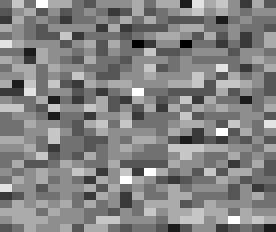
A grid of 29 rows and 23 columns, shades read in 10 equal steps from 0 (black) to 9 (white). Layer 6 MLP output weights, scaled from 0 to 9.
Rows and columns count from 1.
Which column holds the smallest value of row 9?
21
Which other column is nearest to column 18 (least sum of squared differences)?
6
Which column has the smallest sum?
7
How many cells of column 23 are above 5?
7
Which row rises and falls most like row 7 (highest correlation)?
8
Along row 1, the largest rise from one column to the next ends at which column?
17
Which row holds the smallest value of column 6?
3
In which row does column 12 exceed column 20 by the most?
12
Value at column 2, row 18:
6
